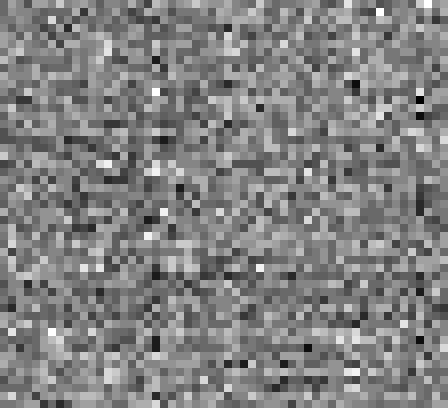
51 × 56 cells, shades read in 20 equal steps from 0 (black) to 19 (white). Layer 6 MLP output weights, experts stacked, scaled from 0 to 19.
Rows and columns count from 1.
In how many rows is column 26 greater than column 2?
20
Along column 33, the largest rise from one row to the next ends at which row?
34
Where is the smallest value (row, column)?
13, 53
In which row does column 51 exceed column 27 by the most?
41
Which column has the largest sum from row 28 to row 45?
8
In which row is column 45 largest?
47
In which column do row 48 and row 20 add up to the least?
36
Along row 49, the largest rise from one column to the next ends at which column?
29
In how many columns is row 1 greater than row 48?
30
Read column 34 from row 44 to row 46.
7 11 10
